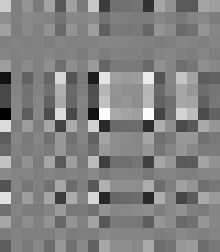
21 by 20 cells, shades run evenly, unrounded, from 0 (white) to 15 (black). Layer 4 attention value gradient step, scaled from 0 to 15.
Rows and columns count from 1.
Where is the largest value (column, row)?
1, 10
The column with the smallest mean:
6
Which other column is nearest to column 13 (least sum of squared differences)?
12
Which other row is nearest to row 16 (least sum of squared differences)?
8
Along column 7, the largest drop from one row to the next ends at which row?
11
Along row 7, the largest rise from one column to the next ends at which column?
15
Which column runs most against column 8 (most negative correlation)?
16
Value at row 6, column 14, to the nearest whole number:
9
